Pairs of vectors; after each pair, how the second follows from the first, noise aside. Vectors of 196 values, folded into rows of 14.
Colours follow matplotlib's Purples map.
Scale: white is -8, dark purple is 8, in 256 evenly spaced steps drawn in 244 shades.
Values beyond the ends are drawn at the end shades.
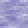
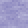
shrunk.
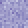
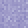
wrapped around, negated, shrunk.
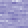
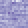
copied.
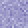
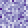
wrapped around, negated, scaled up.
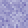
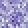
negated, scaled up.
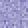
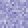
negated.
